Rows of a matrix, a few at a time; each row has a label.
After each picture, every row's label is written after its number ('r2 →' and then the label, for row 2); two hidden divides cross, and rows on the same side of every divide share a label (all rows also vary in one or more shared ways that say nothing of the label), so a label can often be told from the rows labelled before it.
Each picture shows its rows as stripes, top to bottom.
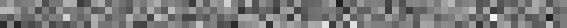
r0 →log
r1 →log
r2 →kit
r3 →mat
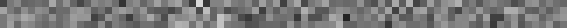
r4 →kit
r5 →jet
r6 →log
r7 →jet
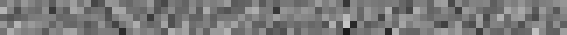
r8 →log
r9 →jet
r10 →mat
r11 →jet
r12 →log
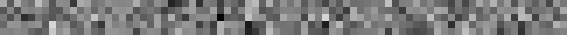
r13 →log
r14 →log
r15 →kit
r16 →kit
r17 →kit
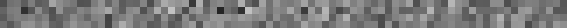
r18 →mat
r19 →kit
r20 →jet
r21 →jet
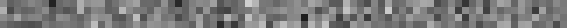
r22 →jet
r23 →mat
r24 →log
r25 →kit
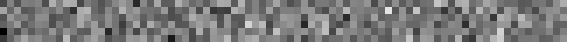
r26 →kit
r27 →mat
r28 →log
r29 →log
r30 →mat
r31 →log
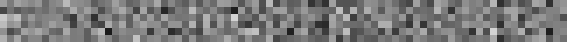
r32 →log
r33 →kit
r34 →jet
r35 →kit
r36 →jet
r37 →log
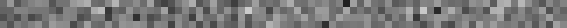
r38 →log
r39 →jet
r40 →mat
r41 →kit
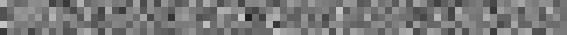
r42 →jet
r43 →kit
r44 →kit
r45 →jet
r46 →kit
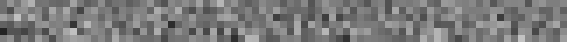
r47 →jet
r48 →kit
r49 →log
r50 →kit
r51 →kit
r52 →log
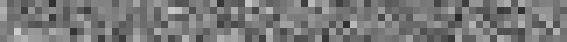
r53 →log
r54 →mat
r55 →jet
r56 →kit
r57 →kit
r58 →log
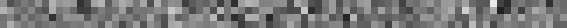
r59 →kit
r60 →mat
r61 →log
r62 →log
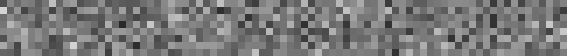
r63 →mat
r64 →mat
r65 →mat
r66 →log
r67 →log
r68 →log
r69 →jet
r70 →jet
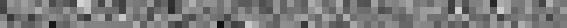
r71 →log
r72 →log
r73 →mat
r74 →log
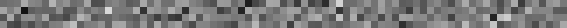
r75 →kit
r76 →kit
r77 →jet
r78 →kit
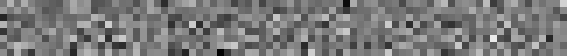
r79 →log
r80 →log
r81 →mat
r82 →kit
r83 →mat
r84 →jet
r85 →log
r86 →kit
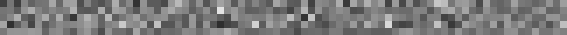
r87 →kit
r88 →jet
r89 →kit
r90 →kit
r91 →log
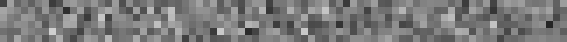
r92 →log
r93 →jet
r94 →jet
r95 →log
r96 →mat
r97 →kit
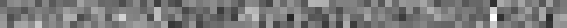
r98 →jet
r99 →kit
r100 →kit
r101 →log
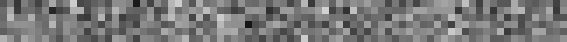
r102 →mat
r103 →jet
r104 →jet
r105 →kit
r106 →jet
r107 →jet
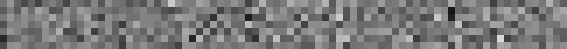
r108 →mat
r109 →log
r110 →kit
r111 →log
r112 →mat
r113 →mat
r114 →log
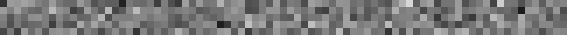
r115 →jet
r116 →kit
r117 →jet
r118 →mat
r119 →kit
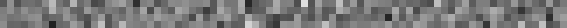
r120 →mat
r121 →kit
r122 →log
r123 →jet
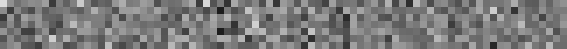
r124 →jet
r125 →kit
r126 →log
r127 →log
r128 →kit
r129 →kit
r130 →kit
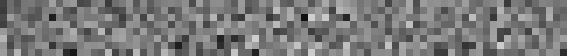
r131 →mat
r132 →mat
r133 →log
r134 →kit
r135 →jet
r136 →kit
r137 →jet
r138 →mat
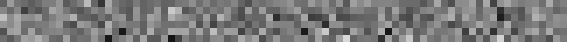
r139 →kit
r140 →kit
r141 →log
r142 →kit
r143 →log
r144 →jet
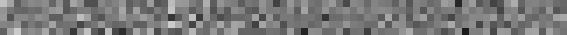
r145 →jet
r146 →mat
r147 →log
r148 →mat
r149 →log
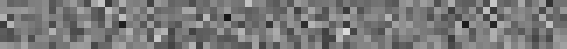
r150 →jet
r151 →log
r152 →mat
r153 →log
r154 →mat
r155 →kit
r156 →log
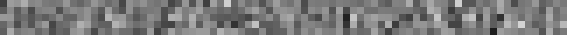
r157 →log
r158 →kit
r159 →kit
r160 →log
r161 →jet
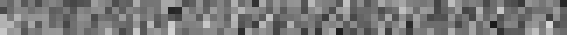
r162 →mat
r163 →jet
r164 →jet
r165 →jet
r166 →log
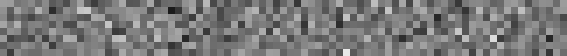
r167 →jet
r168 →log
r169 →mat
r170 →log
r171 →kit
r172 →kit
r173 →jet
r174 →mat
